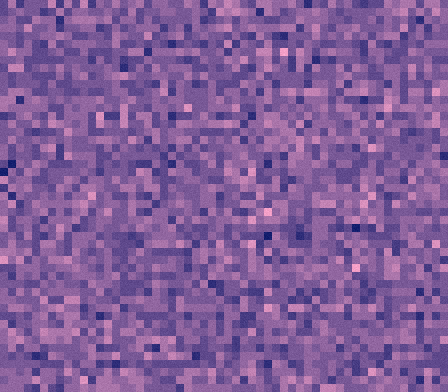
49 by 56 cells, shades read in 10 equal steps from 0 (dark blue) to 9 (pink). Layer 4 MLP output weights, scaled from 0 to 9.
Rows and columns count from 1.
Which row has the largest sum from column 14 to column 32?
47
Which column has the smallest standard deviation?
4
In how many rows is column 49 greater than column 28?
22
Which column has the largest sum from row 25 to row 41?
10
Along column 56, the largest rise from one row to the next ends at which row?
34
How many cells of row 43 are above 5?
18
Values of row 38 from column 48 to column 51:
5 3 4 4
